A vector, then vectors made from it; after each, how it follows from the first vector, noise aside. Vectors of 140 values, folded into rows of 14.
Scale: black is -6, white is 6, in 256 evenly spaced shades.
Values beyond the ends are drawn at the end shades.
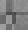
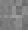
reversed, negated, shrunk.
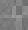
reversed, negated, shrunk.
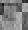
wrapped around, scaled up.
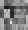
wrapped around, scaled up.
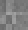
negated, shrunk.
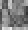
wrapped around, negated, scaled up.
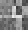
reversed, negated, scaled up.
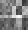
reversed, negated, scaled up.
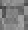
wrapped around.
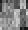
wrapped around, scaled up.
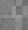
reversed, negated, shrunk.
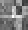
reversed, negated, scaled up.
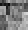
wrapped around, scaled up.
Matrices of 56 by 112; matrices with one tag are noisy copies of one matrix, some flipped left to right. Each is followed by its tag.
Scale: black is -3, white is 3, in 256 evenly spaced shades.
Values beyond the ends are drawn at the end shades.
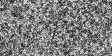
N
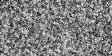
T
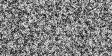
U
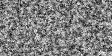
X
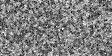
N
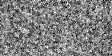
T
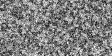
N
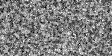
T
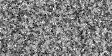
U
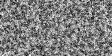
X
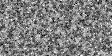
X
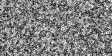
U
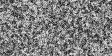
N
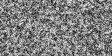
U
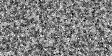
X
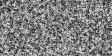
T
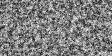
X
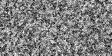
U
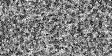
T
